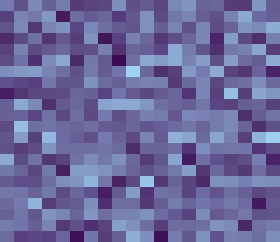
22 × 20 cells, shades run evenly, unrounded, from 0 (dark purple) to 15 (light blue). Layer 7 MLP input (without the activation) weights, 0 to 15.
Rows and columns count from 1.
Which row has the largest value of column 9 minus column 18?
21
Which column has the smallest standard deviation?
15
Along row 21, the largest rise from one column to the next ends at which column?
9
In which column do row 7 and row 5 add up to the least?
20
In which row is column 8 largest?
10
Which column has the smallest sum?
12
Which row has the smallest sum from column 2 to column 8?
22
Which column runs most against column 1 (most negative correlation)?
17
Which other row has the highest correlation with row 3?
6
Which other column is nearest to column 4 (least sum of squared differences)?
16
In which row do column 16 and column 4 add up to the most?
13
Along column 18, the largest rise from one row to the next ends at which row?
2
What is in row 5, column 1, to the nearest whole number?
4
